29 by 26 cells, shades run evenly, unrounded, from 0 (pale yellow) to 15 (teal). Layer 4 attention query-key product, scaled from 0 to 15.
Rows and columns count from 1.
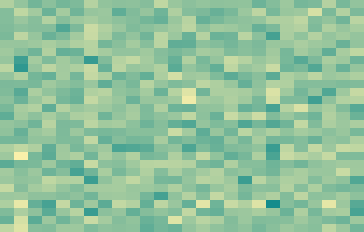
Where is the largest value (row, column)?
26, 20
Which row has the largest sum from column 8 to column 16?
19
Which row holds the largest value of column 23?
13
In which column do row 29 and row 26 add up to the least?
2
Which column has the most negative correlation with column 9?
23
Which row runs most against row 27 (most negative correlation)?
7
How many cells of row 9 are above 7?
9
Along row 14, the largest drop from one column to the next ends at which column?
21
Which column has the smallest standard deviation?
3
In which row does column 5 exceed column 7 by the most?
4
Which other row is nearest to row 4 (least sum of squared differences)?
1
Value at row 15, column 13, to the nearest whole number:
6
